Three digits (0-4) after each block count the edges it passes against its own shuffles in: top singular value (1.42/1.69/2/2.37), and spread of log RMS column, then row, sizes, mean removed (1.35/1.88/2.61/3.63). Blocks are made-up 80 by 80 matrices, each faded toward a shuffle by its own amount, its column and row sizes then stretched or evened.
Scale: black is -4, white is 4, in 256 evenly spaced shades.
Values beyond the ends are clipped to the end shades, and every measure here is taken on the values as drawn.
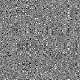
3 2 1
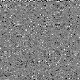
3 0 2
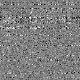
2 0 3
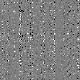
2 3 1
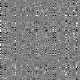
4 3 2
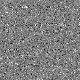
0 0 2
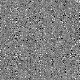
2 2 1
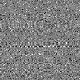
4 0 2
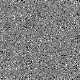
1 1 2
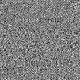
3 0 1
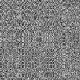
4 2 0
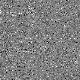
1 1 2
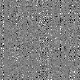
0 3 2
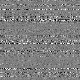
3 0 4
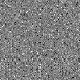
3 1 0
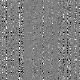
2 4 1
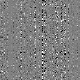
2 4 1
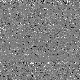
1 0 2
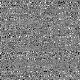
2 1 3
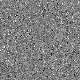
0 1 0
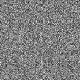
3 1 0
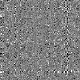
3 3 1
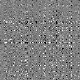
3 3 3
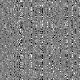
4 3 0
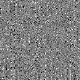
2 2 0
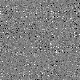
1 1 2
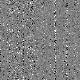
1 3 0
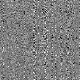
3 3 1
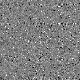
2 1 1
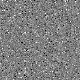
1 1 1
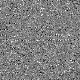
0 0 2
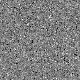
0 0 0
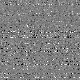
0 0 3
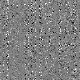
2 3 1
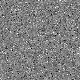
1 0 0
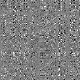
3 3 2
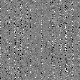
1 3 0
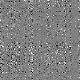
2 3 2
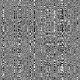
4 4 1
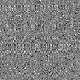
4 0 2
